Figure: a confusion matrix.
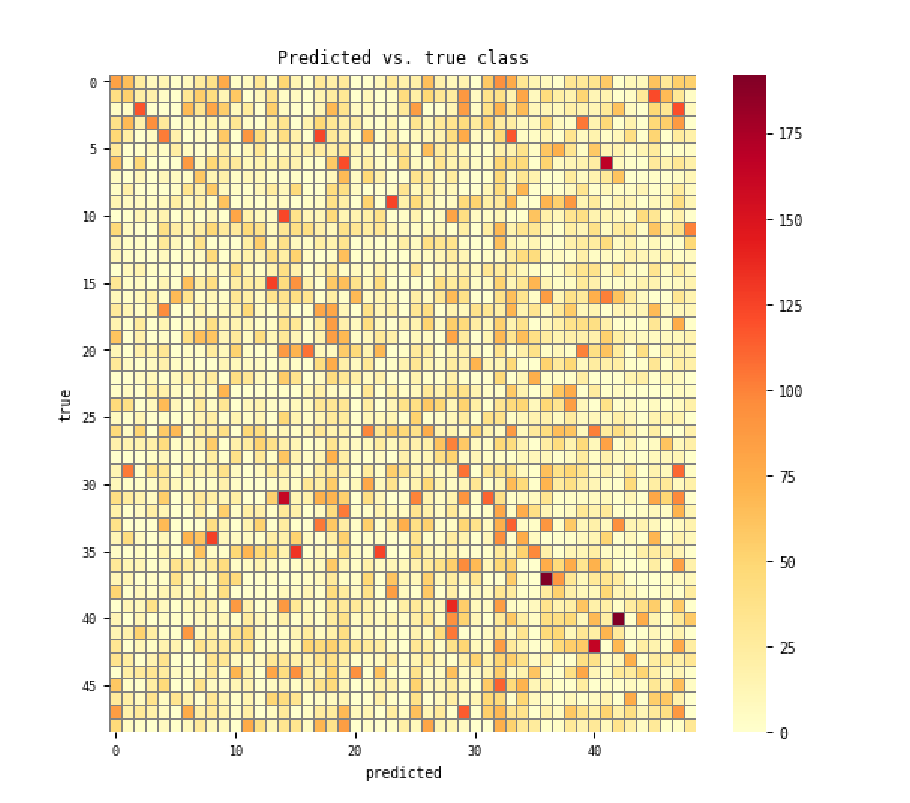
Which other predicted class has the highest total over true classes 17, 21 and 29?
18
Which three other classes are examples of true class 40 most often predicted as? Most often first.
42, 28, 44
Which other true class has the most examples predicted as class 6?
41
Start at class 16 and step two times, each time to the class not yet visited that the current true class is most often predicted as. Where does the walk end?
28
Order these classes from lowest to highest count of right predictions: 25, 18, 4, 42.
25, 42, 18, 4
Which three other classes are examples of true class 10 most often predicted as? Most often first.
14, 28, 35
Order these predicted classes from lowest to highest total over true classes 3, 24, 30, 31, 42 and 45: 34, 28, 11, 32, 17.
11, 28, 34, 17, 32
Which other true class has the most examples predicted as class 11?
4
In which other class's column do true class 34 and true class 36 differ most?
8
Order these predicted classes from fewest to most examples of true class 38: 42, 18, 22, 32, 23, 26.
22, 42, 32, 18, 26, 23
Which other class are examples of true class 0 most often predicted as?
32
